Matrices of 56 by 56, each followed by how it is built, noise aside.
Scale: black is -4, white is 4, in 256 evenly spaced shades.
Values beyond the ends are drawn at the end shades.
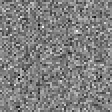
repeating rows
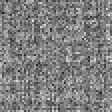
blocks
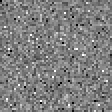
sparse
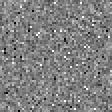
sparse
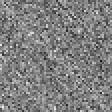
Toeplitz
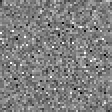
sparse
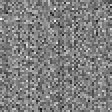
repeating rows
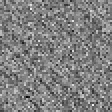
Toeplitz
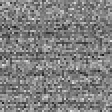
blocks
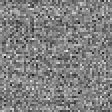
blocks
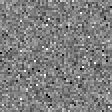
sparse
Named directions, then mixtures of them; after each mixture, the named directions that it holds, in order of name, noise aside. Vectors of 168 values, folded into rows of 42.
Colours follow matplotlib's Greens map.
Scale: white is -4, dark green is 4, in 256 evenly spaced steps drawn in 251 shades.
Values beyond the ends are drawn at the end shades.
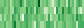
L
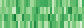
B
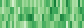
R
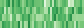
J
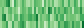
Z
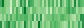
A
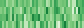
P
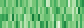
P.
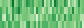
J, Z.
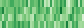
A, J, R.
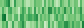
Z.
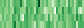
L.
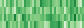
B, L, P.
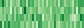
A, P.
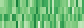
A, B, P.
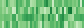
B, L, R.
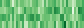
P, R, Z.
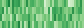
J.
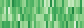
J.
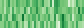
B, J, P.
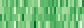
B, L.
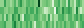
L.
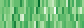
L.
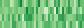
L, R.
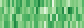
B, J, L.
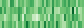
B, P, Z.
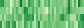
A, L, R.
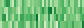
Z.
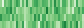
A, P.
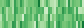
L, P, Z.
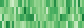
A, R.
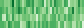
J, Z.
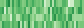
J.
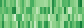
B.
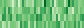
J, Z.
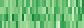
B, P.
